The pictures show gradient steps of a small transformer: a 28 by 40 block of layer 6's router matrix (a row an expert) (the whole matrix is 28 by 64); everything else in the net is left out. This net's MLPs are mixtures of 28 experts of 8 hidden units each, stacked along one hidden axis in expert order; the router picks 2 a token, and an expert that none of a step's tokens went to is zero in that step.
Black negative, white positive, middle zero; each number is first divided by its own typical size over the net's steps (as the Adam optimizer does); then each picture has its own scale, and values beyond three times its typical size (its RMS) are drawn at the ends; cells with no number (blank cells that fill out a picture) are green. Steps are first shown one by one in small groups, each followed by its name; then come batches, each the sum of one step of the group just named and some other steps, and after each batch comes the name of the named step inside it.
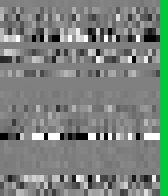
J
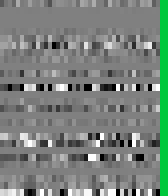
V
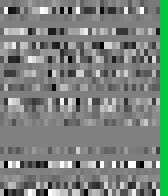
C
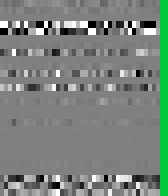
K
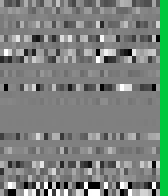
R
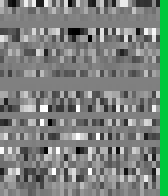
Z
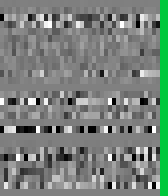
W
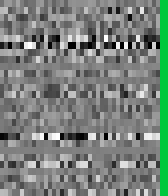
J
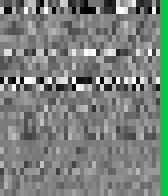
Z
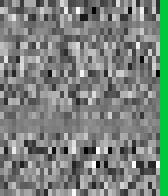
C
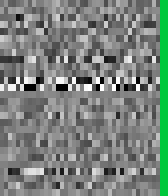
K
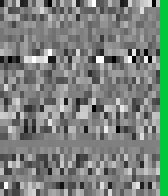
C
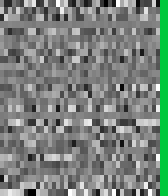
V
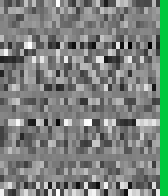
R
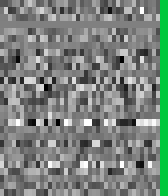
C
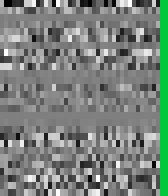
R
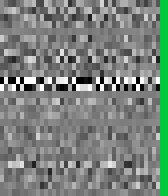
W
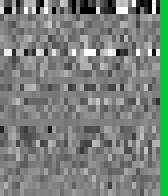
W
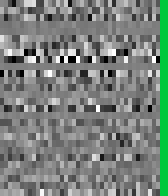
V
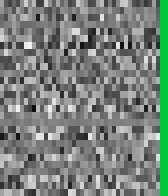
J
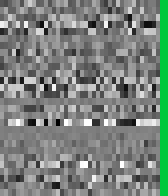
K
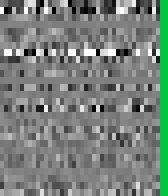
V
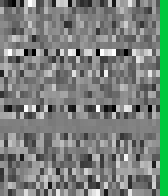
R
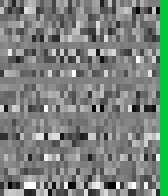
J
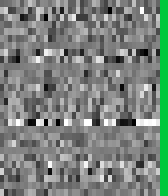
C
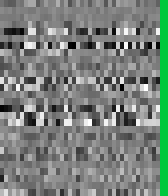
Z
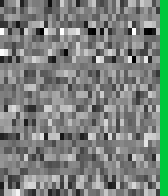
J
